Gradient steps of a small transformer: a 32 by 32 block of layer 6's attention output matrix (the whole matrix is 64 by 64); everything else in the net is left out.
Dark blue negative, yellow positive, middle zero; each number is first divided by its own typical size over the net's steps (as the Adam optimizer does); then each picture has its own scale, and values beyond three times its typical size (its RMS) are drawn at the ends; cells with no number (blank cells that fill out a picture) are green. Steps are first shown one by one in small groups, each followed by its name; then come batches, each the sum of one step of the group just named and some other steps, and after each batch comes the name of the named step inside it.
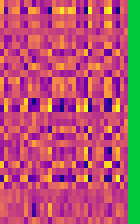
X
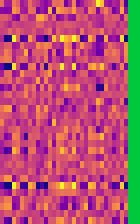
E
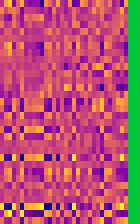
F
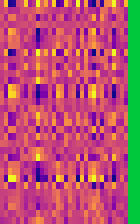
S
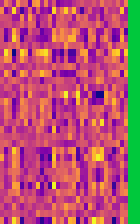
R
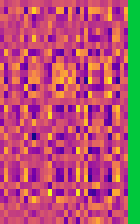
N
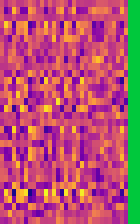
E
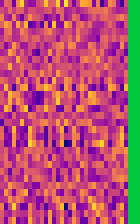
N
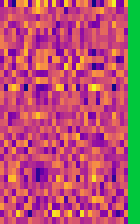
S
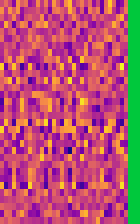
X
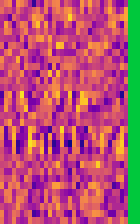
X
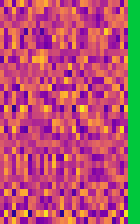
R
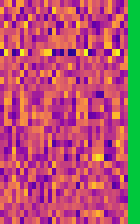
R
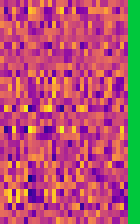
X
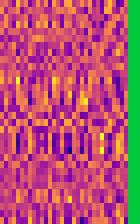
X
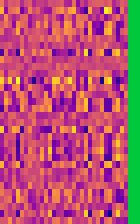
X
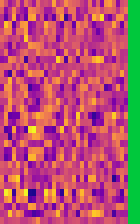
S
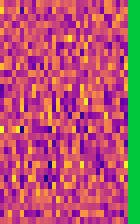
S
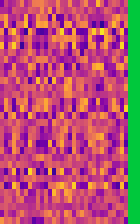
E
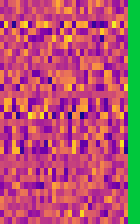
E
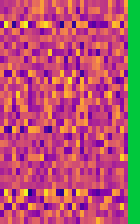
N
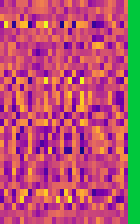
N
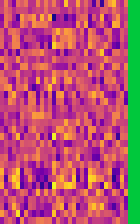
S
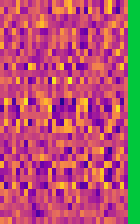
X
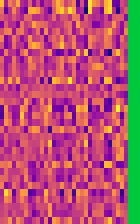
X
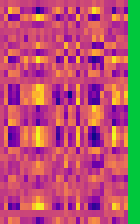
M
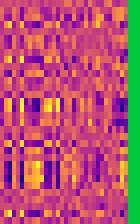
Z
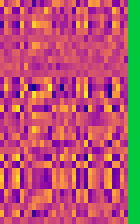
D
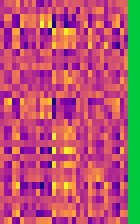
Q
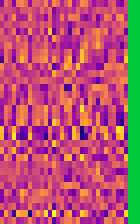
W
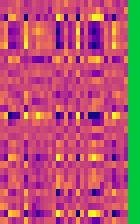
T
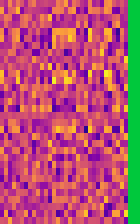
Q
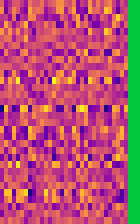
W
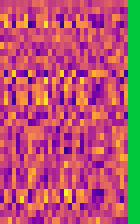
M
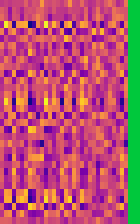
Z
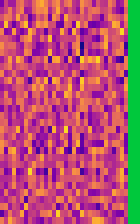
T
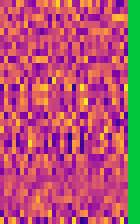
M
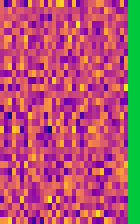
T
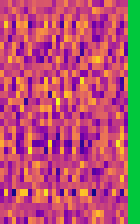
Z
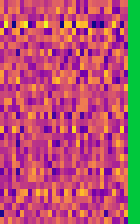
Q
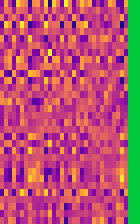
Z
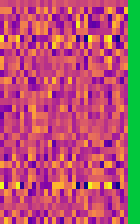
D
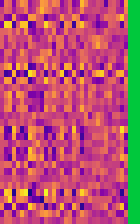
W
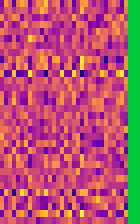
W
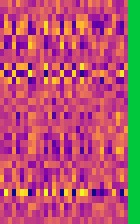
D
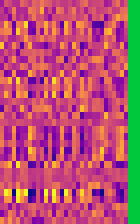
T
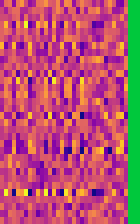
T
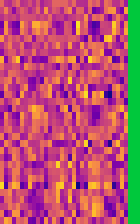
D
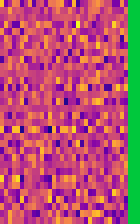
D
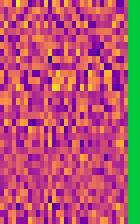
T
